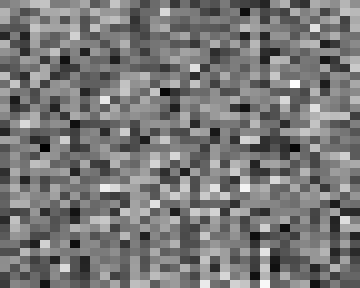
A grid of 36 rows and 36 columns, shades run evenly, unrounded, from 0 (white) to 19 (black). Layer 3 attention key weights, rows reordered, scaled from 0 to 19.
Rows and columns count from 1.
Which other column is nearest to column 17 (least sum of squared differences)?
10
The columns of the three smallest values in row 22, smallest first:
24, 31, 2
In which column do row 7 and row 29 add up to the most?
29
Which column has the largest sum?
9
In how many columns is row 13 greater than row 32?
20
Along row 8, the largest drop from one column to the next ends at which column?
28
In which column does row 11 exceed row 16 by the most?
3
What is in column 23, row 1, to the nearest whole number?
10
